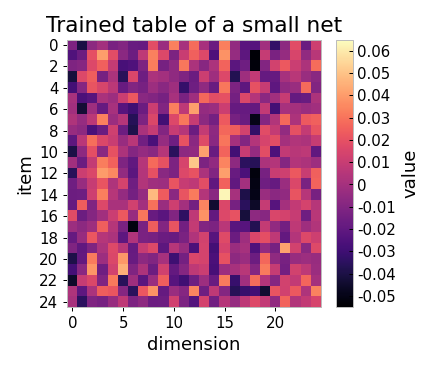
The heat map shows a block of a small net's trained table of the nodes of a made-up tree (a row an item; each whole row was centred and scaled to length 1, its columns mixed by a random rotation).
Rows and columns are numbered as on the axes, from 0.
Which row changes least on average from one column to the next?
5
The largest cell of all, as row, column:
14, 15
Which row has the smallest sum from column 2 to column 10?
8
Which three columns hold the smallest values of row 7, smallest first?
18, 6, 9
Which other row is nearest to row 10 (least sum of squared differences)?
20
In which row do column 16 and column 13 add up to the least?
23
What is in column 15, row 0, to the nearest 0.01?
0.03
